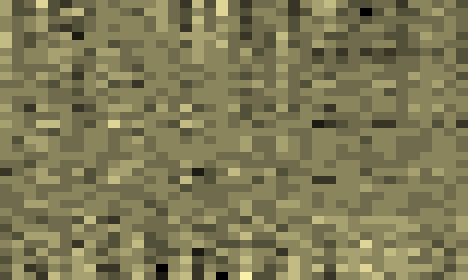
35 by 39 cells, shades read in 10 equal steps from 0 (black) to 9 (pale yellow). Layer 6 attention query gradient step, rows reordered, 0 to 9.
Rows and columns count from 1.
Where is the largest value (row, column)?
35, 21
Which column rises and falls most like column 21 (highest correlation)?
25
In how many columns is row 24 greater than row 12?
12
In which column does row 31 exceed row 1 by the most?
31
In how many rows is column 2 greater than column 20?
10
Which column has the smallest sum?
23
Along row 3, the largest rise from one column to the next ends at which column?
17
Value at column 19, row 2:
8
